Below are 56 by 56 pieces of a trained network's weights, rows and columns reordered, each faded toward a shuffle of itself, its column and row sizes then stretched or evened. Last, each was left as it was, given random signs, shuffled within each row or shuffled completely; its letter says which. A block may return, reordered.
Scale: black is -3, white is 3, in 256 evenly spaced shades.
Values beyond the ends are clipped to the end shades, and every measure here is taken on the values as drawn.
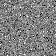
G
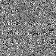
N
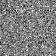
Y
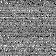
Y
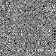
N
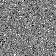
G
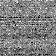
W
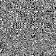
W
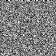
Y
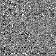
N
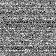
Y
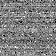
Y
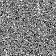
G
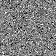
G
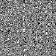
N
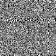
N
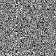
N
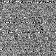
Y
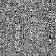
W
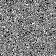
G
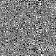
W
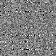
N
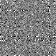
N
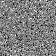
G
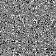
N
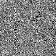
N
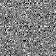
W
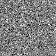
Y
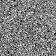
G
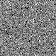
G
